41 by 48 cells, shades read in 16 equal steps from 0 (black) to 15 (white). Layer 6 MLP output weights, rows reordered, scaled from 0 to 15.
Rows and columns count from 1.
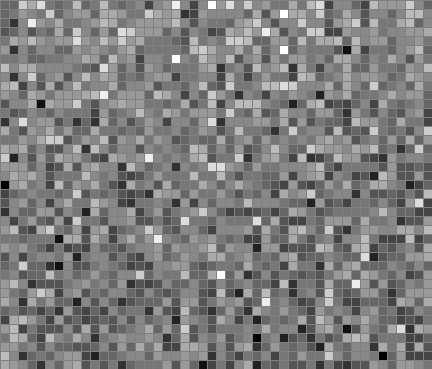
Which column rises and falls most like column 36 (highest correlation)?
26
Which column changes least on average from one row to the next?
44
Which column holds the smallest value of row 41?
23
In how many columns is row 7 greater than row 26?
21
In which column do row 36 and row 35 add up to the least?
20
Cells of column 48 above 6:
24
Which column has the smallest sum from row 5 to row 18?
25
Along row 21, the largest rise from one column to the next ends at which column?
2
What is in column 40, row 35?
4
